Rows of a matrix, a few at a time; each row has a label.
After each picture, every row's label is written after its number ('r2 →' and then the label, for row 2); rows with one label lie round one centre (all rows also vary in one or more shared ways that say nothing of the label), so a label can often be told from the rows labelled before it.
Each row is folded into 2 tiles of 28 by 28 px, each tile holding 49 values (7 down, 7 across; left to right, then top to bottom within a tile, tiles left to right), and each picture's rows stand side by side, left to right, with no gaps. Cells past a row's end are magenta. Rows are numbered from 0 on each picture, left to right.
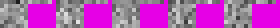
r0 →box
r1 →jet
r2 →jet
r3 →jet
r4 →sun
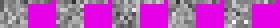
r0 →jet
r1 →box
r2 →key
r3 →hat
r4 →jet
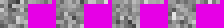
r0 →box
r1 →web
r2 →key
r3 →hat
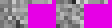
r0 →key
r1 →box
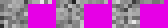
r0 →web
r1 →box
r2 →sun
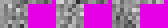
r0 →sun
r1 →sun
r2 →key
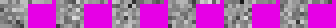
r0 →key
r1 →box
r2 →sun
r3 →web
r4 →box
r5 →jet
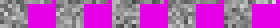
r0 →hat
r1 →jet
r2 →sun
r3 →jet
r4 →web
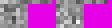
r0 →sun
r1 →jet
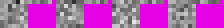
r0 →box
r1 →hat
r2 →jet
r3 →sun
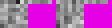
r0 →box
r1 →box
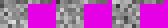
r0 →jet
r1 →jet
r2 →sun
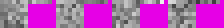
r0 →key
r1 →sun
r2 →web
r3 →sun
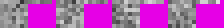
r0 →sun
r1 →box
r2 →key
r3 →web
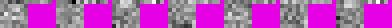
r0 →hat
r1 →box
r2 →web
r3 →key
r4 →hat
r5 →key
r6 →web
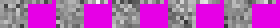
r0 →sun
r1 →web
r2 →hat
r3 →key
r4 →web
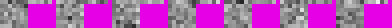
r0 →hat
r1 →sun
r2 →key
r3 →web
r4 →box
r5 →box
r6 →web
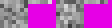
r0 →web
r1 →hat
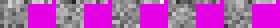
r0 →web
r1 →box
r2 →web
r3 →hat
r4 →web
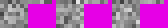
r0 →hat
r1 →box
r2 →hat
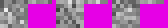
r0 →jet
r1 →key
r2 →hat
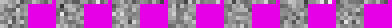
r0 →sun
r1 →hat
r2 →jet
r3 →box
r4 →hat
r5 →web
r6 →jet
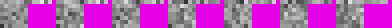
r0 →web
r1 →web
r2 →web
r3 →box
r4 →box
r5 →hat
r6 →key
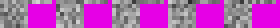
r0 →key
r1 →jet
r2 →sun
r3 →sun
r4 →box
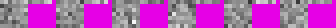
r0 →key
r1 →web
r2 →jet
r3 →hat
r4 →web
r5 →box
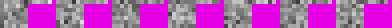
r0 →web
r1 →box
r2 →hat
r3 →hat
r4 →web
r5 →box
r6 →sun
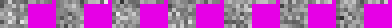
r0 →jet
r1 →web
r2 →hat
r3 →jet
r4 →key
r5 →key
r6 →web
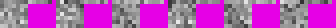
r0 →jet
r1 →hat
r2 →key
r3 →jet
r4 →key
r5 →sun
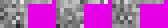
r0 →key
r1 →web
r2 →key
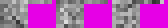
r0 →key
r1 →jet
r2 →sun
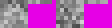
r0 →hat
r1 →key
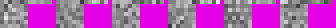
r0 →hat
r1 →web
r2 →sun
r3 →web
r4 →key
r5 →sun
